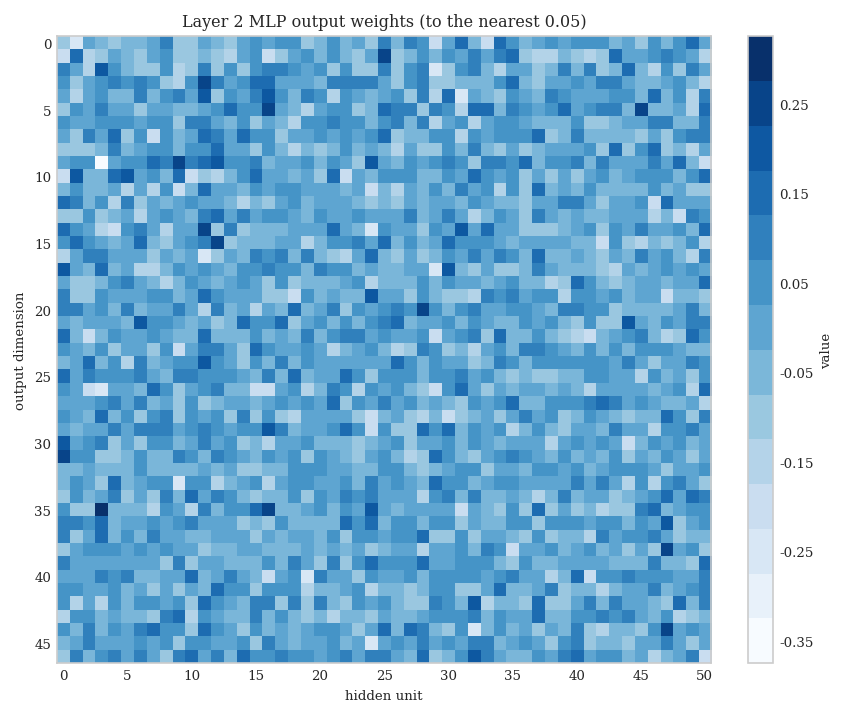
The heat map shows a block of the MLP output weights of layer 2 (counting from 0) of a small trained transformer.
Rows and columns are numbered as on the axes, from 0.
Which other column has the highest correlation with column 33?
1
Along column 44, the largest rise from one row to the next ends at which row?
21
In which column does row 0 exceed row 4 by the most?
31
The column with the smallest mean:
38
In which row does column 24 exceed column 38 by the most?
35
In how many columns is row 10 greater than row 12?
26
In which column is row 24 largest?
11
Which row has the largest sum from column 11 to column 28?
3
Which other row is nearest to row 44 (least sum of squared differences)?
6
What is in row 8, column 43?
0.15
